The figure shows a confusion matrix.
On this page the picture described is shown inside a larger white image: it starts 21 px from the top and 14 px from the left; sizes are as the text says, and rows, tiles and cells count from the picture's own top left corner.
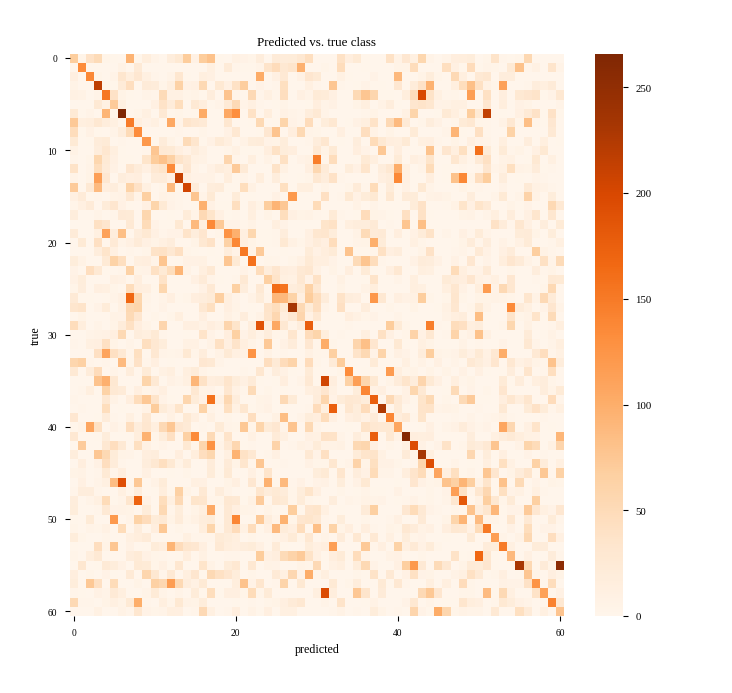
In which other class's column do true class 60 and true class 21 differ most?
45
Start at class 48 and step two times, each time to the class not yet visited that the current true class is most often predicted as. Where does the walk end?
47
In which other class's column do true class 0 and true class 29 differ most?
23
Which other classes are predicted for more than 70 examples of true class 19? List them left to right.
4, 6, 20
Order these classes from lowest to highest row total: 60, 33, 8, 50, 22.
60, 8, 33, 22, 50
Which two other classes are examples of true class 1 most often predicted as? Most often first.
28, 55
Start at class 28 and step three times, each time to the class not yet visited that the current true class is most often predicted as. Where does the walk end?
37
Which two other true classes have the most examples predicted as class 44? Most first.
29, 3
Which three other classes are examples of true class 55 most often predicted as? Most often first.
60, 42, 41
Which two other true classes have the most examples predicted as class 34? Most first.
21, 35
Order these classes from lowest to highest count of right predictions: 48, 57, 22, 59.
57, 59, 22, 48
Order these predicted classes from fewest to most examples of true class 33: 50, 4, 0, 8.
4, 50, 8, 0
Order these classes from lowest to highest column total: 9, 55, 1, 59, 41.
1, 55, 41, 59, 9
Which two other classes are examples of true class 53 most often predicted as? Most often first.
32, 12
